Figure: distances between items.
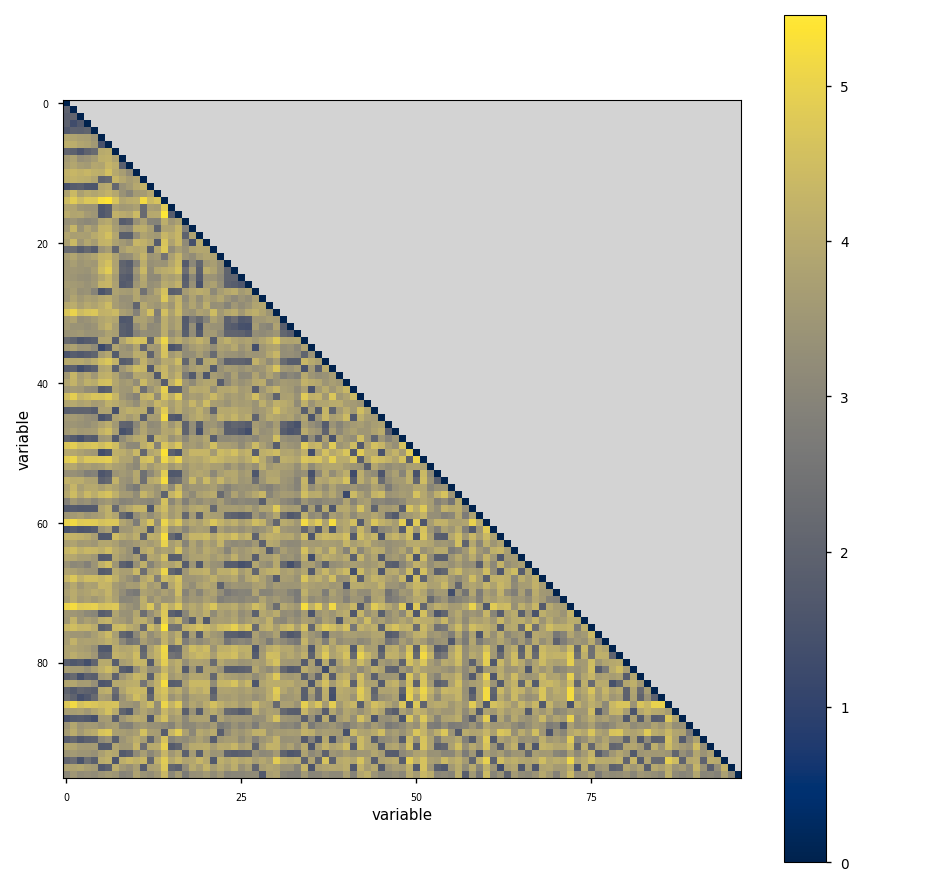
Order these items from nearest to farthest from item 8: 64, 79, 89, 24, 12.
24, 89, 12, 64, 79
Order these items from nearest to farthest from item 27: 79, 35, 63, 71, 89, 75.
35, 79, 75, 89, 71, 63
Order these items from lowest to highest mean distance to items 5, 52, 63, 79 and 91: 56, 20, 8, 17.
17, 8, 20, 56
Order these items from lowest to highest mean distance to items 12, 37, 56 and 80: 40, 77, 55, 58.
58, 40, 77, 55
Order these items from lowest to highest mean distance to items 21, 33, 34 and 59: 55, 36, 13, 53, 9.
36, 9, 53, 55, 13
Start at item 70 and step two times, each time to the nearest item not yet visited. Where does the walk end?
77
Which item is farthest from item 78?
14
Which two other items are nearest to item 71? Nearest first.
89, 52
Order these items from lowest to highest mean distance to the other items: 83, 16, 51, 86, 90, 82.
82, 83, 16, 90, 86, 51
